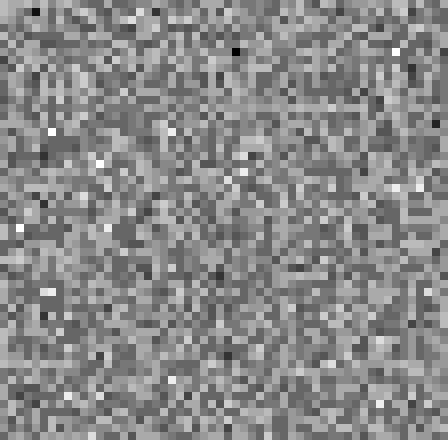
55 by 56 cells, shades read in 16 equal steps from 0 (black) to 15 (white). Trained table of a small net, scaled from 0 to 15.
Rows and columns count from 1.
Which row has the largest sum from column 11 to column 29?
3
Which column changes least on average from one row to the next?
35
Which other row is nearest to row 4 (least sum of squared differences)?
47
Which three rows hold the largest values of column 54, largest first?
37, 51, 10
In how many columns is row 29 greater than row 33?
19
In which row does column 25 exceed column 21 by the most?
50
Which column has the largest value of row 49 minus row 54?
29
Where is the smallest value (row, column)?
7, 30
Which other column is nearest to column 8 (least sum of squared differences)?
27
